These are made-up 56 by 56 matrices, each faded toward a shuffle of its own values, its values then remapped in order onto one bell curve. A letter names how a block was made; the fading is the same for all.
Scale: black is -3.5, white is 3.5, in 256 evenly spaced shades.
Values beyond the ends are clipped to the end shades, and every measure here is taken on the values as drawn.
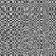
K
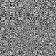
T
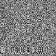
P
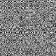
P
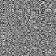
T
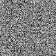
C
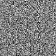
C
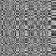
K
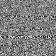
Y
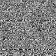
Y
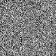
C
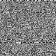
Y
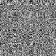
P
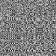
P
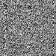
C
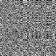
T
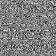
Y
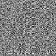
P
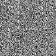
C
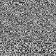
Y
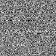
Y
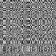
K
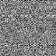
P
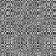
K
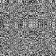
T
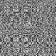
T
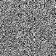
C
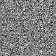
C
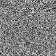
Y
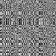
K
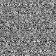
Y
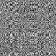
T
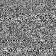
Y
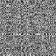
P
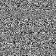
Y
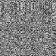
P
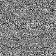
Y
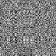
T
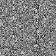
C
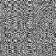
T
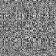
P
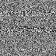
Y
